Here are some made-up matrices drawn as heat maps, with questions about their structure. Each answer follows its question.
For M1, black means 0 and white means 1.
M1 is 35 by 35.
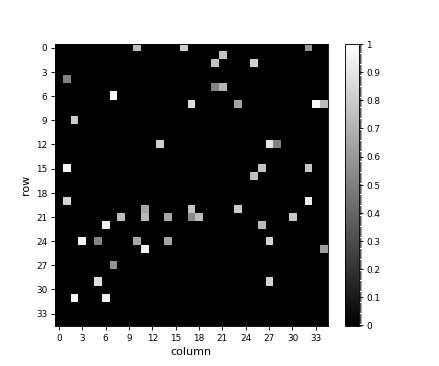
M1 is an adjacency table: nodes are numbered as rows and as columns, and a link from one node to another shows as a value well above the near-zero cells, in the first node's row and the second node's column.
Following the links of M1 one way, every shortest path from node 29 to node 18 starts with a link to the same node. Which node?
node 5
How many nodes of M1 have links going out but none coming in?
10
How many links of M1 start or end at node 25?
4
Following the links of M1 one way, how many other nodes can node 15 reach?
10
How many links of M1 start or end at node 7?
6
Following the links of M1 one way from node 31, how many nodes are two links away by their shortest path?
3
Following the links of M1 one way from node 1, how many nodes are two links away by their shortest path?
6
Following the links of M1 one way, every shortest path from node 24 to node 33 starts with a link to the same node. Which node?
node 27
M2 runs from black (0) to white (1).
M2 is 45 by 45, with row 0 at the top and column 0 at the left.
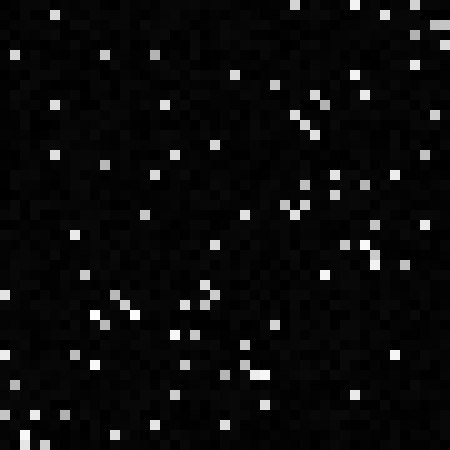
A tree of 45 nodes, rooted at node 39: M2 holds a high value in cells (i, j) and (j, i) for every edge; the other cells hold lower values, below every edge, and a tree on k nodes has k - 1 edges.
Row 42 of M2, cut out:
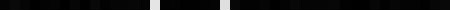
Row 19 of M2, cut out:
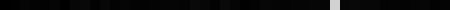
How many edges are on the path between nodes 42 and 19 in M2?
4
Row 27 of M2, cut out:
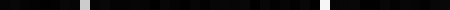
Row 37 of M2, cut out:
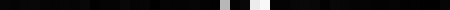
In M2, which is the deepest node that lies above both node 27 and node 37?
15
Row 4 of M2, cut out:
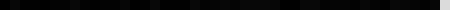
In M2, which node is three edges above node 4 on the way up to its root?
43
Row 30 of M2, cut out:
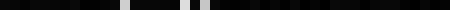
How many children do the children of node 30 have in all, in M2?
1
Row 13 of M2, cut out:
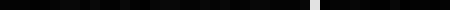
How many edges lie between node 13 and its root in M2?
9
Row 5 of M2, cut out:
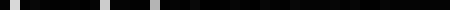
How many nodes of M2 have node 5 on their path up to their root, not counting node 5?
7
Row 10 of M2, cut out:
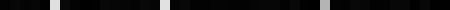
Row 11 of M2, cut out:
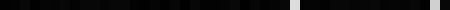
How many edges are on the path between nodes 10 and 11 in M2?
8
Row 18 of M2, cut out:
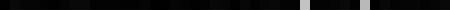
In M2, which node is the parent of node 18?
36
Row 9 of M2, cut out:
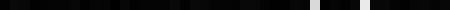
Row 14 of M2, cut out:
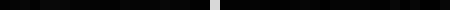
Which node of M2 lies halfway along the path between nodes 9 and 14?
24
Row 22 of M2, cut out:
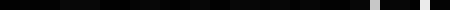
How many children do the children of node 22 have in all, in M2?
2
